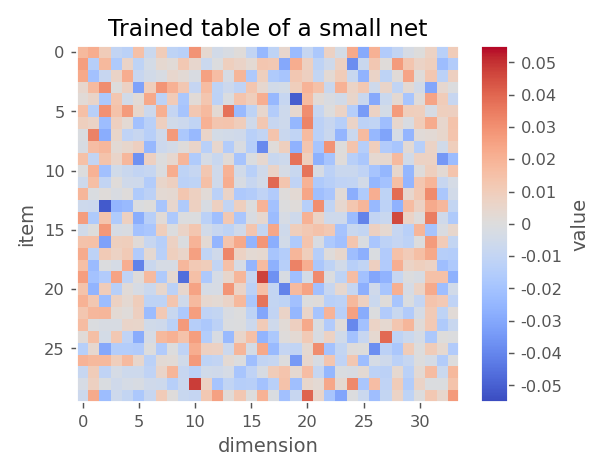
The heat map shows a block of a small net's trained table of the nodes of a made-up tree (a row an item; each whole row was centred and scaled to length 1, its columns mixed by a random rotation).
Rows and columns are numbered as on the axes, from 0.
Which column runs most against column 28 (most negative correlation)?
24
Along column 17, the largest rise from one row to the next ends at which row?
15
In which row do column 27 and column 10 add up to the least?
7
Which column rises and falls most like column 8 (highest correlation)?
25
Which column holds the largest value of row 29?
20
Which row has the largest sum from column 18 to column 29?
3
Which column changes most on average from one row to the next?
2
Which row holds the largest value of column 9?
23
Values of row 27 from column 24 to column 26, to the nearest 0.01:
0 0 -0.01
